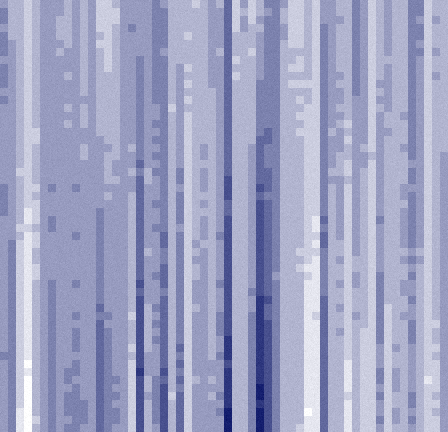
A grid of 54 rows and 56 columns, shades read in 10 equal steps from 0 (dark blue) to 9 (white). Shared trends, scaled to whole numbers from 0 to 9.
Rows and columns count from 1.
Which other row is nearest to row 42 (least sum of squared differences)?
43
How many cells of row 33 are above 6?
8
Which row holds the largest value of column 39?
52
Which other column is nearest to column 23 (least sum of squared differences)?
2
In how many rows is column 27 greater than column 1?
44
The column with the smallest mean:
29
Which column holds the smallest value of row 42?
33
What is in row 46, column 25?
5
